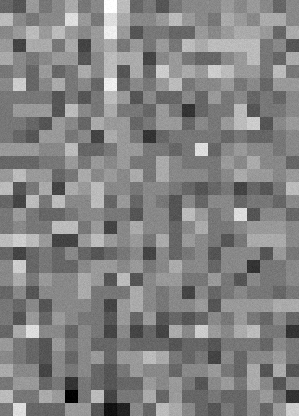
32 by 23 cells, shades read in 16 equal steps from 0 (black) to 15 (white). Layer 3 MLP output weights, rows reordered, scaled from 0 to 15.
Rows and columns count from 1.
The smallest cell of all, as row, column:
31, 6
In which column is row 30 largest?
20
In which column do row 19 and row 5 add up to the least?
12
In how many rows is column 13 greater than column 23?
14
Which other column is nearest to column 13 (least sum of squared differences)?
22
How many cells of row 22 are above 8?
8
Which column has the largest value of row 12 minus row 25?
16
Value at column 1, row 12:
9
